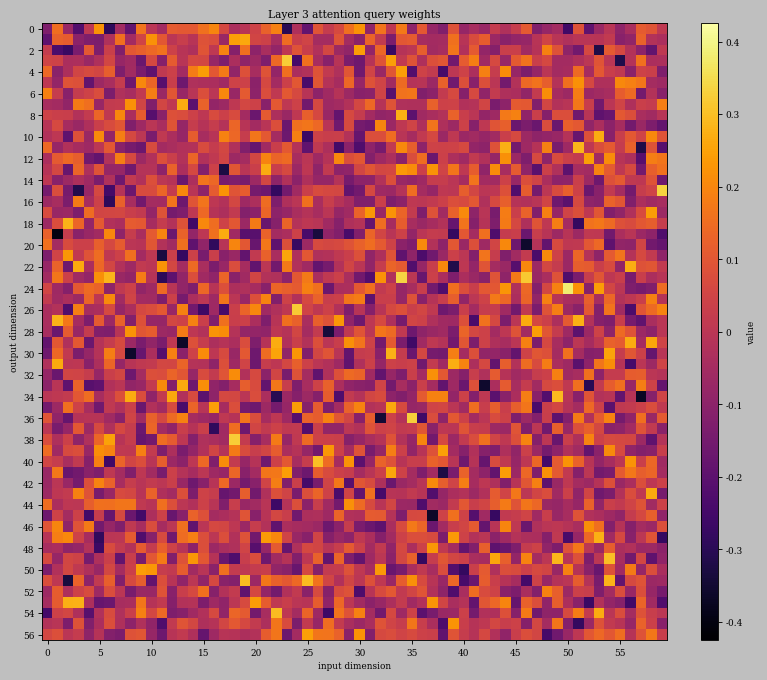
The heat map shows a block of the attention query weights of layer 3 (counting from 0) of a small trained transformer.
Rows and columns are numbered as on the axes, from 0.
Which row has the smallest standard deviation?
14
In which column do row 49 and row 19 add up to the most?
11
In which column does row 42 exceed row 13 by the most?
17
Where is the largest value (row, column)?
24, 50
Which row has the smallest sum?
19
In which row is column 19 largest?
51
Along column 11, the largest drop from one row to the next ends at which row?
23
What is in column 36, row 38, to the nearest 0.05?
0.2
